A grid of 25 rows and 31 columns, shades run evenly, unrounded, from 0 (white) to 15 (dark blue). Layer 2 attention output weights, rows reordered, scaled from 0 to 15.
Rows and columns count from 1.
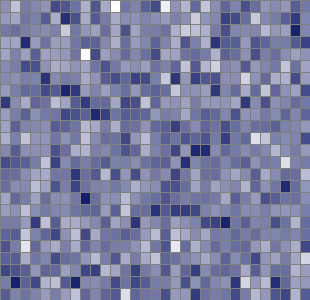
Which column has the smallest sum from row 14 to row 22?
3
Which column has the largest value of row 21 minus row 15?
31
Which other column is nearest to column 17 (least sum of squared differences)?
2
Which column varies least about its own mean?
24
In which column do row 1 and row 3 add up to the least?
12
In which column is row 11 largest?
18
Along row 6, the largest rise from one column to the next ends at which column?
20
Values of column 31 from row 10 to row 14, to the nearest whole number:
10 7 12 7 9
